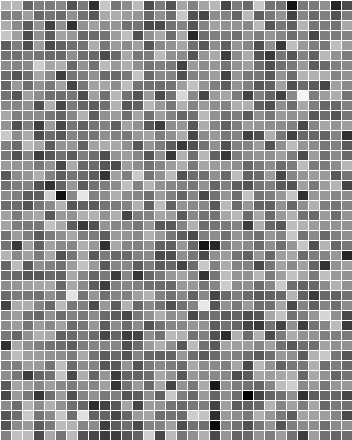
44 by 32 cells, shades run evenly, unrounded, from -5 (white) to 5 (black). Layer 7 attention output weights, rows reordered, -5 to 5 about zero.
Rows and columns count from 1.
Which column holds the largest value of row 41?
9
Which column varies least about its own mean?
22
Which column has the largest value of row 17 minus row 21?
6
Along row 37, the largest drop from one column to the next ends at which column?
24
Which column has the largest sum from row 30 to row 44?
20
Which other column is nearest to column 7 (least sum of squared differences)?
14
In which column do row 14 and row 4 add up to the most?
18
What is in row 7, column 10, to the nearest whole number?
-2
